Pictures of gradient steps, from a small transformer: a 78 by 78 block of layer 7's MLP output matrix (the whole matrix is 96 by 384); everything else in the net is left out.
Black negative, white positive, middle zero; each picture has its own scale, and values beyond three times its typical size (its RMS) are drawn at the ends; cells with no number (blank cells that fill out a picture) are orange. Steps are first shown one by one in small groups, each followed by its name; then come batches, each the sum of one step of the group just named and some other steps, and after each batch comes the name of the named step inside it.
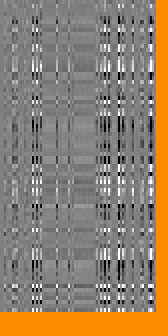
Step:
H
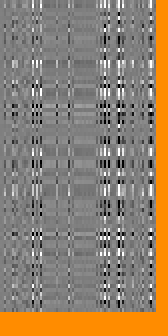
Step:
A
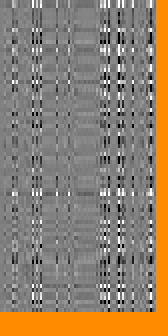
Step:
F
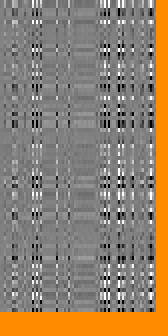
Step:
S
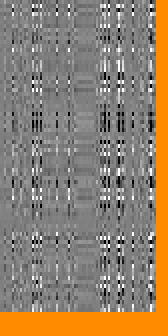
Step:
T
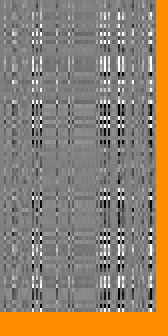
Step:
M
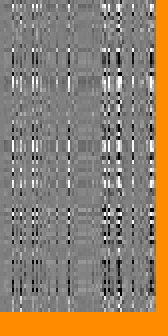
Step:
F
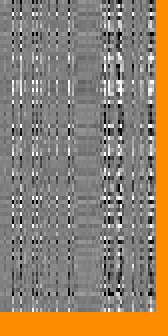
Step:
T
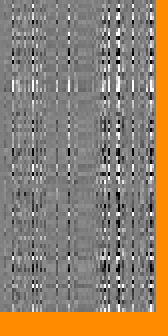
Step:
H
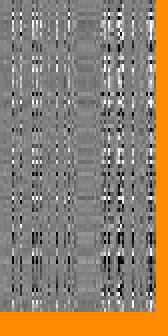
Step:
M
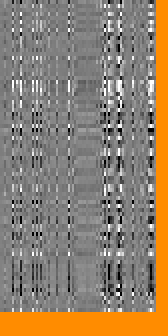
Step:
A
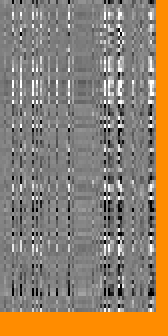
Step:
M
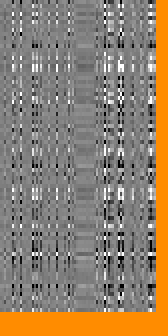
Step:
A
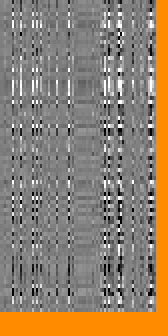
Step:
M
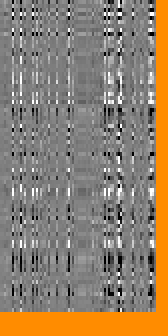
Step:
S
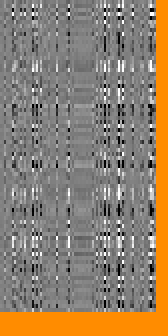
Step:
A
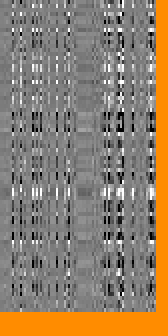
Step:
F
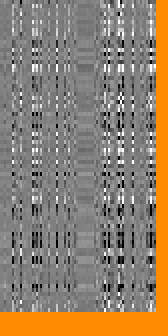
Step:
S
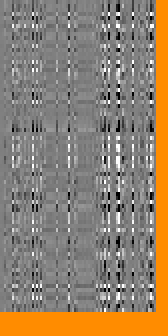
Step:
H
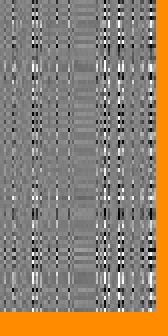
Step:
M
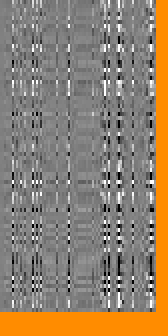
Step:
F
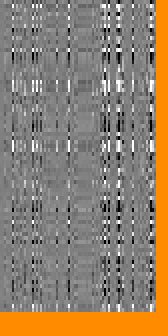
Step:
T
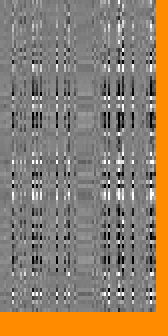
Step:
S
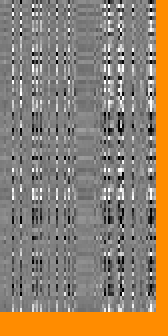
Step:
T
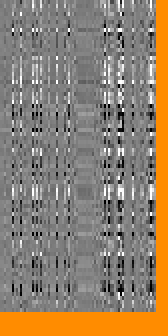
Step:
A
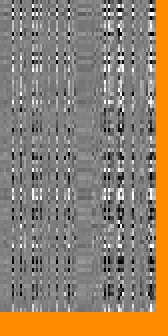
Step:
T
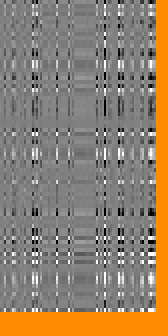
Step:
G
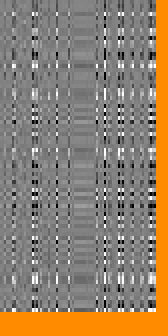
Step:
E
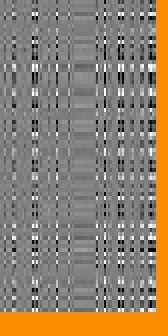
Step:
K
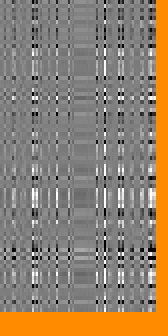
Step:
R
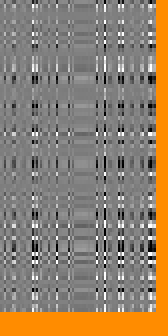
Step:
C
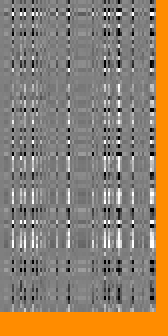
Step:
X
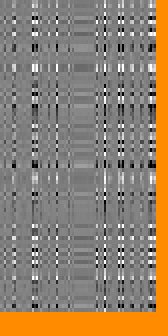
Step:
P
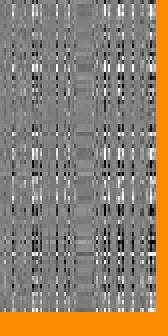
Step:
G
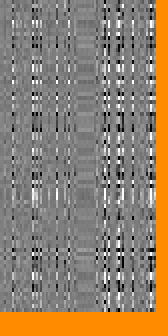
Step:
R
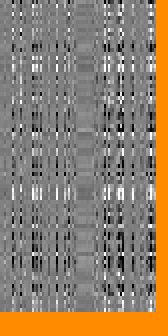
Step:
C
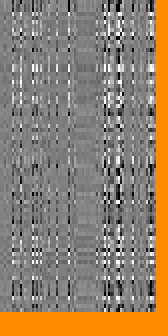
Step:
P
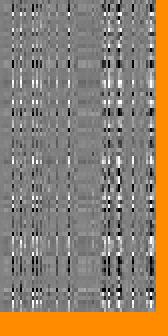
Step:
X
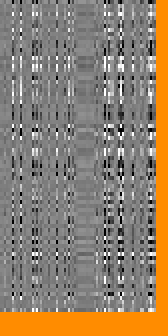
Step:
G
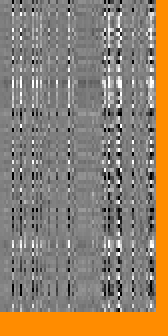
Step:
X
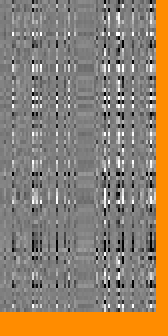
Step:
R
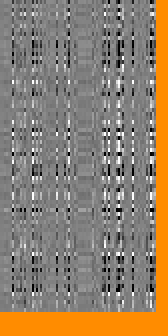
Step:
X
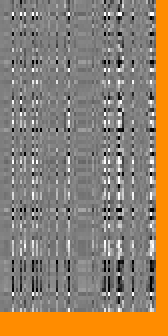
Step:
X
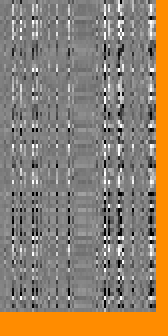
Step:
P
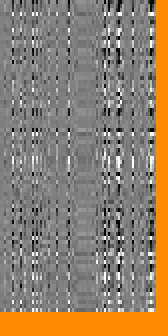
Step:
G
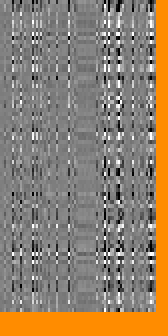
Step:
C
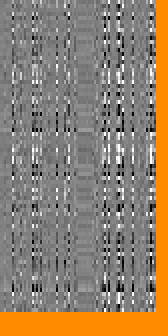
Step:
E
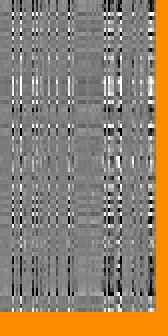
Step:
X
